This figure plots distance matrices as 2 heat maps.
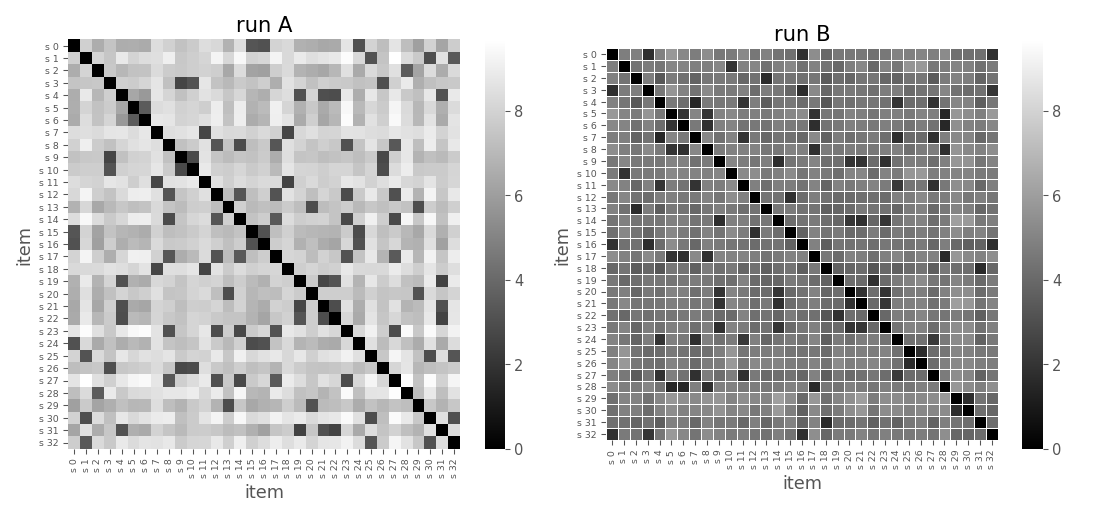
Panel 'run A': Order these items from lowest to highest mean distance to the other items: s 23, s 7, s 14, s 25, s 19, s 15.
s 15, s 19, s 14, s 23, s 25, s 7
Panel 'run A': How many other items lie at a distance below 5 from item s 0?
3
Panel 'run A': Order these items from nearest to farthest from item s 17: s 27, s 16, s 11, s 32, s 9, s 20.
s 27, s 9, s 20, s 16, s 11, s 32
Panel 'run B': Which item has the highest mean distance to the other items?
s 29
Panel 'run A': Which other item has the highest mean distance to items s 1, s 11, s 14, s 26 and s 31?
s 28
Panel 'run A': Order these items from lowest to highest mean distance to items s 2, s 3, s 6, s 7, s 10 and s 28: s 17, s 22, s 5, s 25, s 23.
s 5, s 22, s 17, s 25, s 23
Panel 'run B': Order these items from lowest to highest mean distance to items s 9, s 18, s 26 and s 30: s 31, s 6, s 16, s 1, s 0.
s 31, s 16, s 0, s 6, s 1
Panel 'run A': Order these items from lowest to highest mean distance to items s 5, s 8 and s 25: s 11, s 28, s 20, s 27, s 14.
s 14, s 27, s 20, s 11, s 28
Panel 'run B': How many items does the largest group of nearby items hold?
5
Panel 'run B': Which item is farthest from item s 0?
s 5
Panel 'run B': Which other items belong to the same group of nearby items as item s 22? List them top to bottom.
s 19
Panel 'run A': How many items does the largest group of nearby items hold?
6
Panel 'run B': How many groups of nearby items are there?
11
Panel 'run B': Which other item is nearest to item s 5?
s 28
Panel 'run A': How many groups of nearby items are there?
9
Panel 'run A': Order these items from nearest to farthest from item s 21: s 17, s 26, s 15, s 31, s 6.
s 31, s 6, s 15, s 26, s 17
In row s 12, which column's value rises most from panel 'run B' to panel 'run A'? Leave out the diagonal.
s 15
